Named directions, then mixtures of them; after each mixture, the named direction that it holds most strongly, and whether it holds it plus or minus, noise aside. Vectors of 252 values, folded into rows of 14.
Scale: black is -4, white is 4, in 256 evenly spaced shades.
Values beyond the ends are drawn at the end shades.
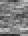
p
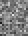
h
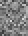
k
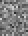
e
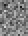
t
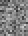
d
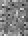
d, minus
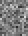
e, plus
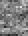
p, plus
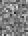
e, plus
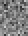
t, plus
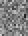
k, minus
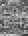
p, minus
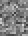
h, minus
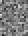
e, minus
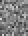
e, plus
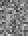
d, plus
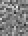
e, plus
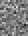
e, plus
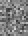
d, minus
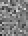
h, plus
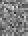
e, plus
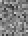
e, minus
